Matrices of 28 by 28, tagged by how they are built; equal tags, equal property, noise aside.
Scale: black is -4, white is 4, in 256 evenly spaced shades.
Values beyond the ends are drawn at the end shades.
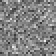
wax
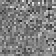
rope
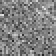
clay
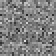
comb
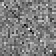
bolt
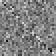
bolt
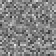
comb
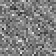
clay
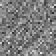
wax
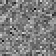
wax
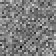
wax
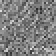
wax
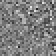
rope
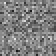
comb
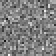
comb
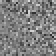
rope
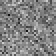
clay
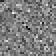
bolt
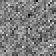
wax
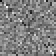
bolt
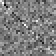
bolt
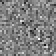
bolt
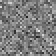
clay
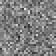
clay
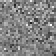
rope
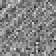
wax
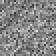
wax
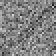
wax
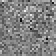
rope
